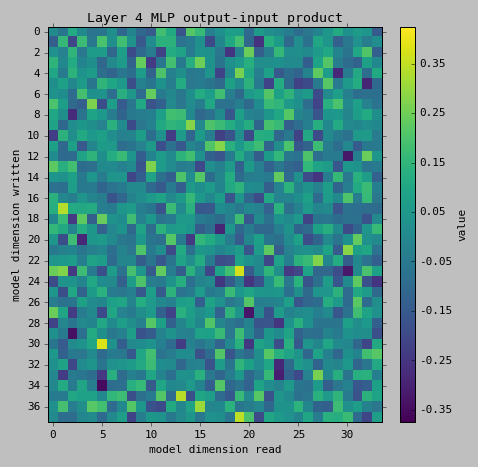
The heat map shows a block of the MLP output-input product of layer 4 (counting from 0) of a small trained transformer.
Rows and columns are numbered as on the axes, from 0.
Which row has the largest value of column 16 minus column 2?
29
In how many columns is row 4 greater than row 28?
18
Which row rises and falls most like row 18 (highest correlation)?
1
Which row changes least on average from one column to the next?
15
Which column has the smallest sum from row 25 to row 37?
2
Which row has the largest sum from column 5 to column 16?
9
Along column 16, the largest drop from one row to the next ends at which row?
12
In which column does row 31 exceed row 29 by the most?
33
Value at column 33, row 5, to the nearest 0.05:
-0.1
